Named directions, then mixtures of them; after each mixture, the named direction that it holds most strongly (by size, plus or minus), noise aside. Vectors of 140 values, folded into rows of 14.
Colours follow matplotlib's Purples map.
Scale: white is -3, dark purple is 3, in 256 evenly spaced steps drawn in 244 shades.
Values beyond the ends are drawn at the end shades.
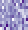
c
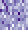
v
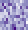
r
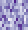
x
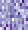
c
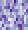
x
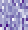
c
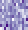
c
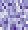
r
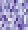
x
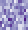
x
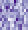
x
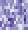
x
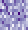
v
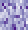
r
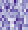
x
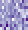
c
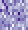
v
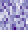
r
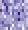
v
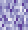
x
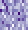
v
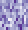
x
